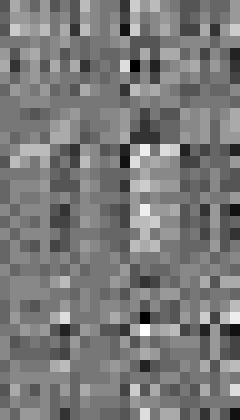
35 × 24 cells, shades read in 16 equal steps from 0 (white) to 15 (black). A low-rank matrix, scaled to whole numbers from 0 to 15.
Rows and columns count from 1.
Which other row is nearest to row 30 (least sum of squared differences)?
15
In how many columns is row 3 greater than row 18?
9
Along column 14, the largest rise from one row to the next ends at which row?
4
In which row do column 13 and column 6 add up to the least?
6
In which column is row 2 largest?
13
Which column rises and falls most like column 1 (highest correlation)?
20
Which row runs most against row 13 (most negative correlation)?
10
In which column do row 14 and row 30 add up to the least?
14
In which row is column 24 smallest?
27
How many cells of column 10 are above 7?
23
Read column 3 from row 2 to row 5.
6 5 8 6
